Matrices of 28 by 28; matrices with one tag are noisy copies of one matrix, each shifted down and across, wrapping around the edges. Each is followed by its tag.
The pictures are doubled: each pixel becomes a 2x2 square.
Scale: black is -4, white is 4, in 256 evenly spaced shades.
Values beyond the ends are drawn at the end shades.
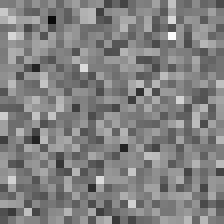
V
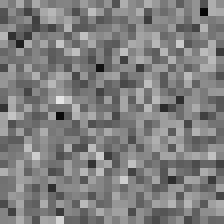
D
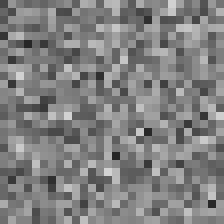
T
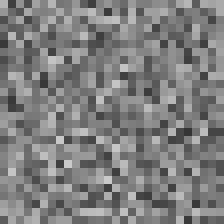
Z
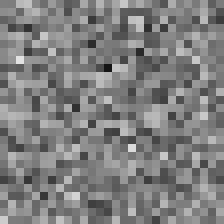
T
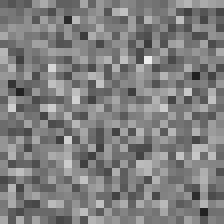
D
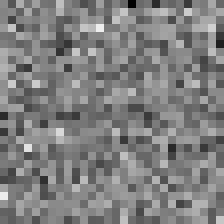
T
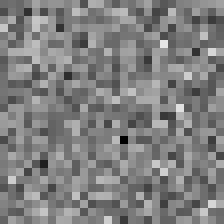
Z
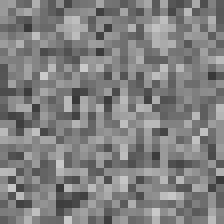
T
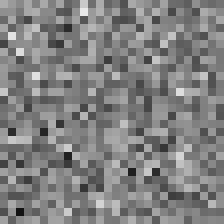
V
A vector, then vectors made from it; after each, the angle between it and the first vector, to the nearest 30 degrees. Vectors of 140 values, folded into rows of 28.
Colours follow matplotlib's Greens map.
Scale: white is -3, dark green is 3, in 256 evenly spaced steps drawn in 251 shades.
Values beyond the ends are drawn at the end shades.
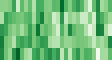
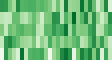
120 degrees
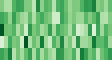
90 degrees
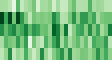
120 degrees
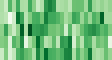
90 degrees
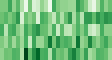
90 degrees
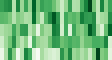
150 degrees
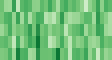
60 degrees
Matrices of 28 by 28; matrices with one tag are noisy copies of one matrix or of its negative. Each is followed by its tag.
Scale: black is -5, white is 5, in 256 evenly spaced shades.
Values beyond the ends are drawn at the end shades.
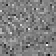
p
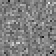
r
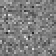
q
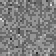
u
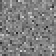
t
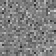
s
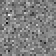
q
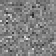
q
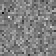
s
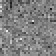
t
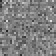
t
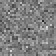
p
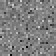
p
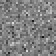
r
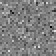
s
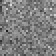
t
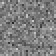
r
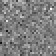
t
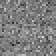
r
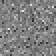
p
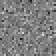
s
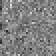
t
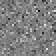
s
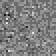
q
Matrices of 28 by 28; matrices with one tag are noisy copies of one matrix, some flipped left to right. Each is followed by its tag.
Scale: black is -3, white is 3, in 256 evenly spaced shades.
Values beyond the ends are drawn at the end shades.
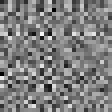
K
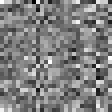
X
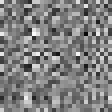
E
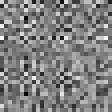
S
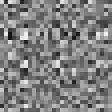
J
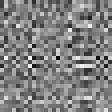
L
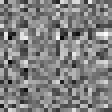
J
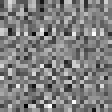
K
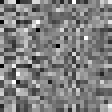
X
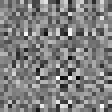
K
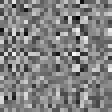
E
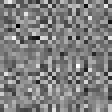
S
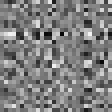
J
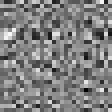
J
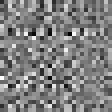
K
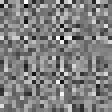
S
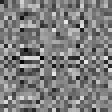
L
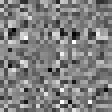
J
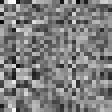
X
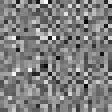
S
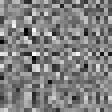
E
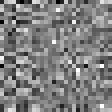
X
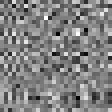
E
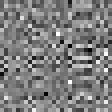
L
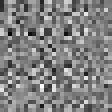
K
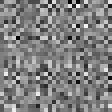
S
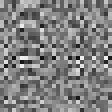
L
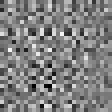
K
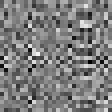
L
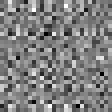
K
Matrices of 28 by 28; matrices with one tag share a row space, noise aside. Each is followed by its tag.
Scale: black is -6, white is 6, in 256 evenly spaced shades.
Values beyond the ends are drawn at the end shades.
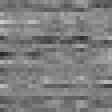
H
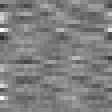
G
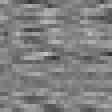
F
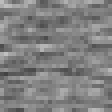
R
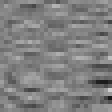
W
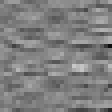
W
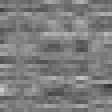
H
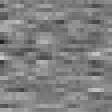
R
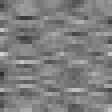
G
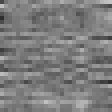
H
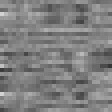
H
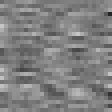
G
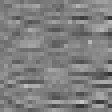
W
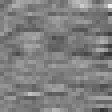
W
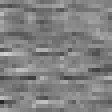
R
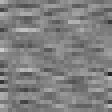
G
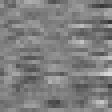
W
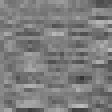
W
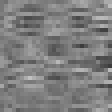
W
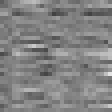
F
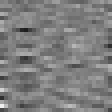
G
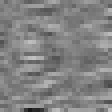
F
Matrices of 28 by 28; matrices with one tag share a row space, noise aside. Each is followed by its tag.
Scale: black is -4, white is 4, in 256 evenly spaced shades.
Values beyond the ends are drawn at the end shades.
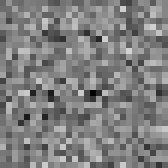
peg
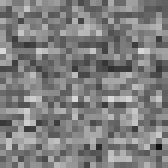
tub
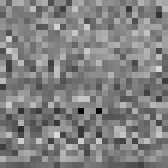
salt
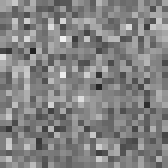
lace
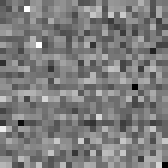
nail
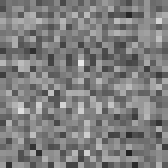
salt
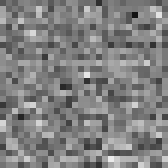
tub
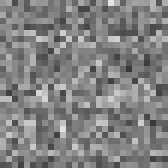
lace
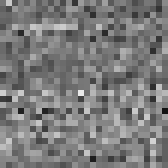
nail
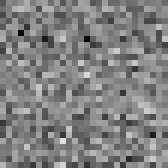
peg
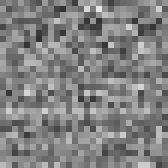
tub
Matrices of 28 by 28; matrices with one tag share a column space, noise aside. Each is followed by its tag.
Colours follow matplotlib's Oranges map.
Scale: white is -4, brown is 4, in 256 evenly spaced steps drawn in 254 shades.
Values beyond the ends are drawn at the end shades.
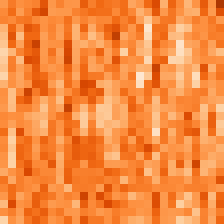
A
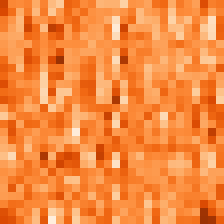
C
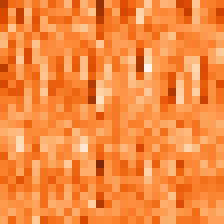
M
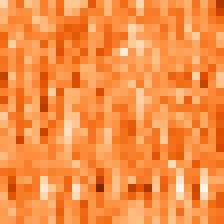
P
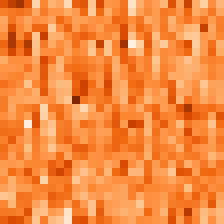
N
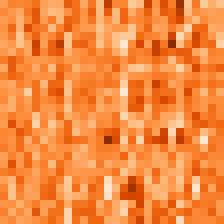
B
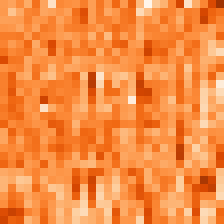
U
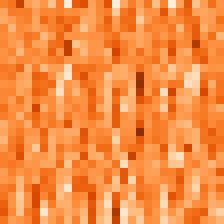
U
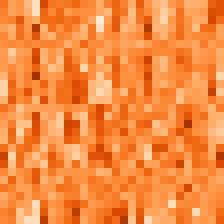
C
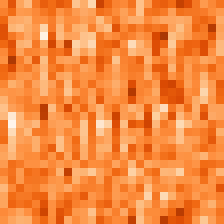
N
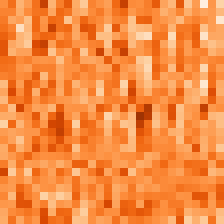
N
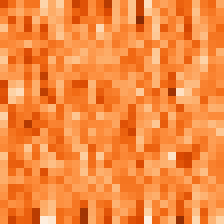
C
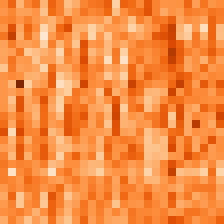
A
